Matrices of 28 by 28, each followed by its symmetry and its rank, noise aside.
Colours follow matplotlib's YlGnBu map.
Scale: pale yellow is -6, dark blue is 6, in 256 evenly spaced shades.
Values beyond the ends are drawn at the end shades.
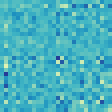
symmetric, rank three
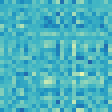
no symmetry, rank three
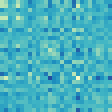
symmetric, rank two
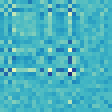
symmetric, rank one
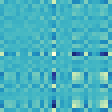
symmetric, rank one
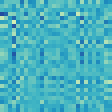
no symmetry, rank three
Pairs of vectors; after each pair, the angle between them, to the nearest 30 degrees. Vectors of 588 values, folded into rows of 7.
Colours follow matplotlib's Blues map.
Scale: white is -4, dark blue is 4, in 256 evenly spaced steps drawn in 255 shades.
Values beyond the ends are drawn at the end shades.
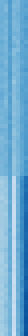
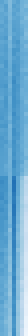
150 degrees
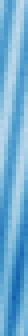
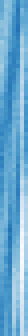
120 degrees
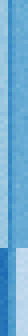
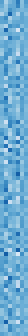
90 degrees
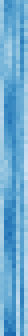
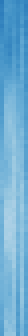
120 degrees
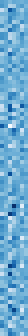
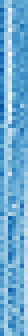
120 degrees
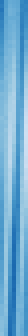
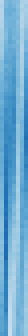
150 degrees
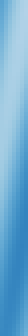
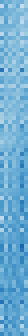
60 degrees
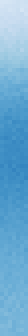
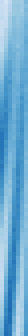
60 degrees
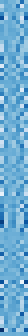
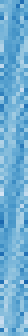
30 degrees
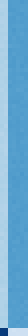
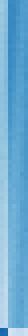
30 degrees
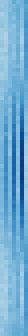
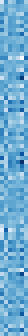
90 degrees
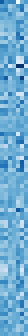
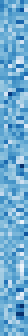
60 degrees
